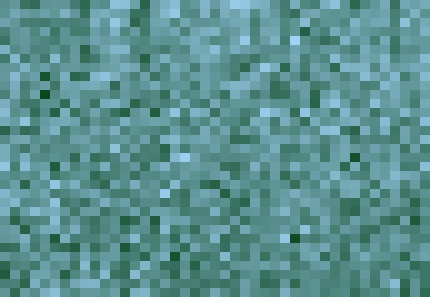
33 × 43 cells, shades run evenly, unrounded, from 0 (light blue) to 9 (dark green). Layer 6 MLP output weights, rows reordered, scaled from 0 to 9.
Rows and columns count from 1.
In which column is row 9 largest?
5
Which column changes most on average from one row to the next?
3
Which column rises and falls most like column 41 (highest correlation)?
27
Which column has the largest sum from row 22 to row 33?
13
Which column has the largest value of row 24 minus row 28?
36
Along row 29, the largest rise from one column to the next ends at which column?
18
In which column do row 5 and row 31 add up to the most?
1
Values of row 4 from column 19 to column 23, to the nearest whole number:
5 3 2 2 4
